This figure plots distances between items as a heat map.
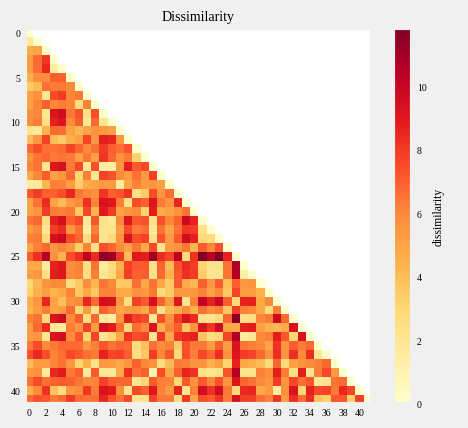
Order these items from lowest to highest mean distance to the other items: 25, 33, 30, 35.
35, 33, 30, 25
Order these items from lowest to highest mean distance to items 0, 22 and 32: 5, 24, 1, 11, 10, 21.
10, 21, 11, 1, 5, 24
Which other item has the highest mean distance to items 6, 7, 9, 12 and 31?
25
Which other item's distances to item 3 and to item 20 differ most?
4
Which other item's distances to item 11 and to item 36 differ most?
1
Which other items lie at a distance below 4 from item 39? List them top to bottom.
13, 14, 18, 35, 36, 41
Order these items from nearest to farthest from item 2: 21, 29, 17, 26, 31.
26, 21, 17, 29, 31
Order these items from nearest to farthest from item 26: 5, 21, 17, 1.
21, 17, 1, 5
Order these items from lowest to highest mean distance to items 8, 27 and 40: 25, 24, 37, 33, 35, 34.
37, 24, 33, 34, 35, 25
